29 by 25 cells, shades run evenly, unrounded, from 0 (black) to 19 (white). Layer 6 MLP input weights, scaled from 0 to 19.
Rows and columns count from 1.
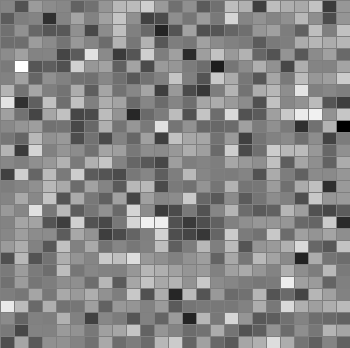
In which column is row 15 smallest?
1
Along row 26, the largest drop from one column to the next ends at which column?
3
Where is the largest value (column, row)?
2, 6
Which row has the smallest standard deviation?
23
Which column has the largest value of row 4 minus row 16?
24
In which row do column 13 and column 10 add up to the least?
20
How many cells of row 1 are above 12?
9
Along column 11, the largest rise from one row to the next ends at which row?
19
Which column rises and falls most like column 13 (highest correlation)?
15
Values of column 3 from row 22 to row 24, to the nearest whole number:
6 9 9
